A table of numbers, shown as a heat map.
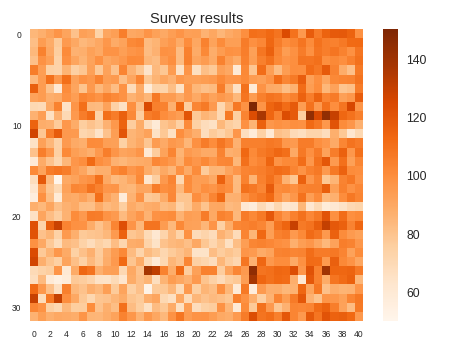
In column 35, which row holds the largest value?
9
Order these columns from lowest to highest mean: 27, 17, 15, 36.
15, 17, 27, 36
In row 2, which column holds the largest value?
29
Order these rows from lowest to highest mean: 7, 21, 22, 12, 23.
23, 22, 12, 7, 21
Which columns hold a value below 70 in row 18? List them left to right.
0, 3, 11
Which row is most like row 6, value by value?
28
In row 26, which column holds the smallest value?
4
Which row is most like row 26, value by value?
8
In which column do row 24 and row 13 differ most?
0
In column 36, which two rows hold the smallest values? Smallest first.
19, 11
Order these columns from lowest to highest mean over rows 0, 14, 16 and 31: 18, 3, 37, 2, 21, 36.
3, 2, 18, 21, 37, 36
